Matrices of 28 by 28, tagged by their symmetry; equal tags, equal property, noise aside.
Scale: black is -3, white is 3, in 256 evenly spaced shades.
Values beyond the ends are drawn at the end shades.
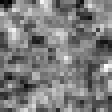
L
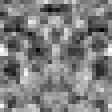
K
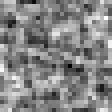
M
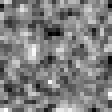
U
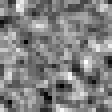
U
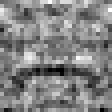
K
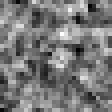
L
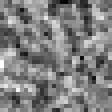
U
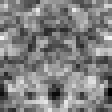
K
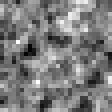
L
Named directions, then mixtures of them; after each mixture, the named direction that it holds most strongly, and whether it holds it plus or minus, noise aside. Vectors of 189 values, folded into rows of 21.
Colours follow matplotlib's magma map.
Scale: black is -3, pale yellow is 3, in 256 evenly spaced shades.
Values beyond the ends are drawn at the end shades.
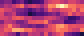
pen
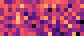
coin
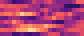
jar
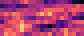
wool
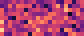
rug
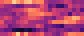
pen, minus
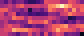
pen, plus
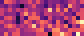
coin, minus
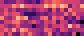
coin, plus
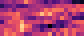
wool, plus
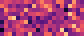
rug, minus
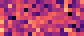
rug, plus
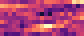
wool, minus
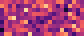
rug, minus
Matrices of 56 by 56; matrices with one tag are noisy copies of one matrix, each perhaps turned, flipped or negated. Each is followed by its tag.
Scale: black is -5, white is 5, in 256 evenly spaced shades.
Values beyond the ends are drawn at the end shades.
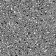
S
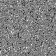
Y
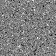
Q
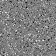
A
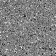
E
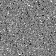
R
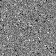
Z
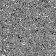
Y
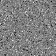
R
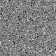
Y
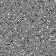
S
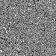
R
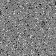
Y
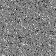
Y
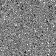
E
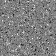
Q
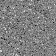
R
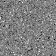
R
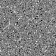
S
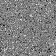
E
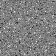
S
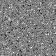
Q
